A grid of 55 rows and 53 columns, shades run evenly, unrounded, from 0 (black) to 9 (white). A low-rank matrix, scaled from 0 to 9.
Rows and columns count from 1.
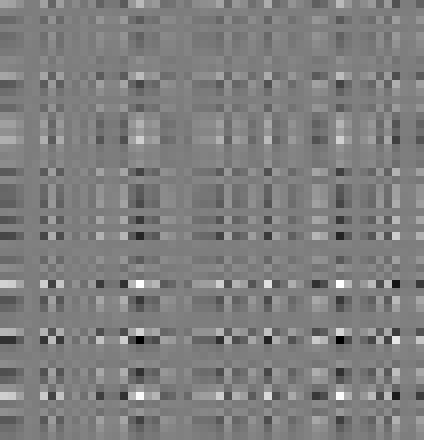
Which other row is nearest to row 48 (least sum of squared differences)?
3
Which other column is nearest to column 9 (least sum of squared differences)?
39
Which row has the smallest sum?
43
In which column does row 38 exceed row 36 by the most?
50
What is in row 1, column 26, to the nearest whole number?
5
